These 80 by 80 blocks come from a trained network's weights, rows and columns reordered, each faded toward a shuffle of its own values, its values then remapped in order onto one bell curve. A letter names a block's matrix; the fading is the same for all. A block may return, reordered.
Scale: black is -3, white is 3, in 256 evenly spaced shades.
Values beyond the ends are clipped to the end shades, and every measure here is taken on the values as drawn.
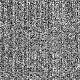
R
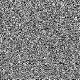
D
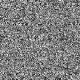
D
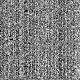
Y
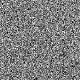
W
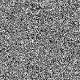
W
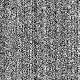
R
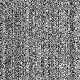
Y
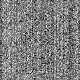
R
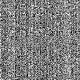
R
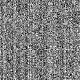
R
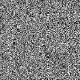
W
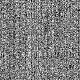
R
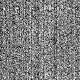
R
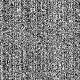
Y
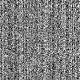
Y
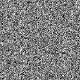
W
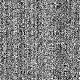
R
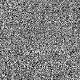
D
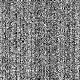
Y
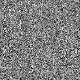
W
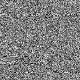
D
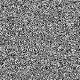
D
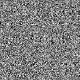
D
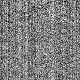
R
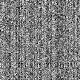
Y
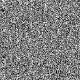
W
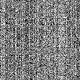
Y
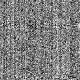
R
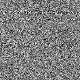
D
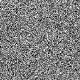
W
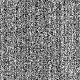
R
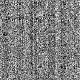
R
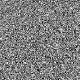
D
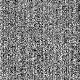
R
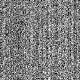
R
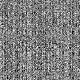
Y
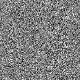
W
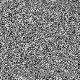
D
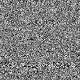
D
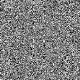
W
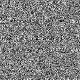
D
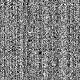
Y
